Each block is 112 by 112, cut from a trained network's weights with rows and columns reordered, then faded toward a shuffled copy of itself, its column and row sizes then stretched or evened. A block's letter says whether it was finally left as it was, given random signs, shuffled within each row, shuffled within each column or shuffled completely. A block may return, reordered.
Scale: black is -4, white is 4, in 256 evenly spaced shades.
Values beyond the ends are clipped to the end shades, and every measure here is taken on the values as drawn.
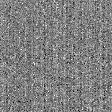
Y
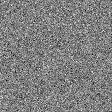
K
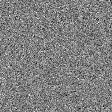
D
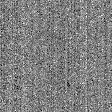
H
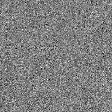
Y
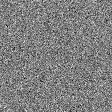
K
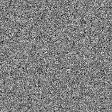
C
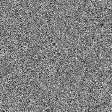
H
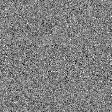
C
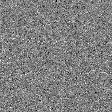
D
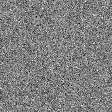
K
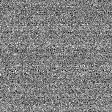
D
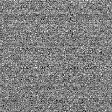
Y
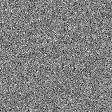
K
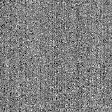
Y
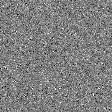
D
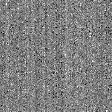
Y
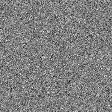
D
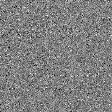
C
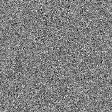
H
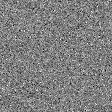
K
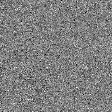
C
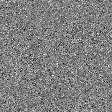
D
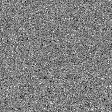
D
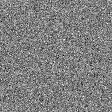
K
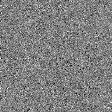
C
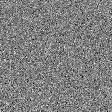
K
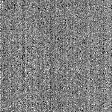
Y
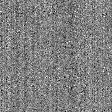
Y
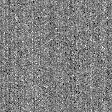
H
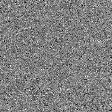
C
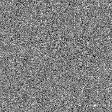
C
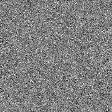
H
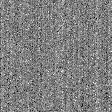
H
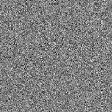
Y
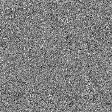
C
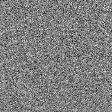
C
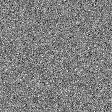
K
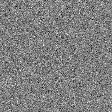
H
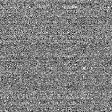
Y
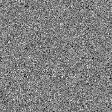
C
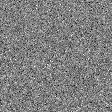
K
